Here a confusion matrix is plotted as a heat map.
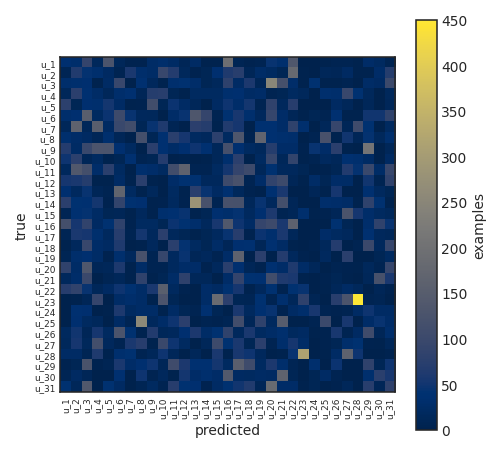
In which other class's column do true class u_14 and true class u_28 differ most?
u_23
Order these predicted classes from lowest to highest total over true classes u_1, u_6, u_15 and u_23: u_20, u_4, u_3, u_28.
u_4, u_20, u_3, u_28
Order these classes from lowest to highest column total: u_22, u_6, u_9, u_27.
u_9, u_27, u_22, u_6
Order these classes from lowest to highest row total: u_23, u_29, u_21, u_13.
u_13, u_21, u_29, u_23
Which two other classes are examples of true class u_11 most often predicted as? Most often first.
u_12, u_2
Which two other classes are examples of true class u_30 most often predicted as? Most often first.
u_21, u_16
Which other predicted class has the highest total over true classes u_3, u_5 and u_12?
u_20
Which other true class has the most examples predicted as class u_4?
u_7
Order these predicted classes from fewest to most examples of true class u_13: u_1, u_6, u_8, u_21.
u_8, u_1, u_21, u_6
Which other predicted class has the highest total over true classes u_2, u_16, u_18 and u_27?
u_22
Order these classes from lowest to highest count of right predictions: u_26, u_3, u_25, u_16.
u_3, u_26, u_25, u_16
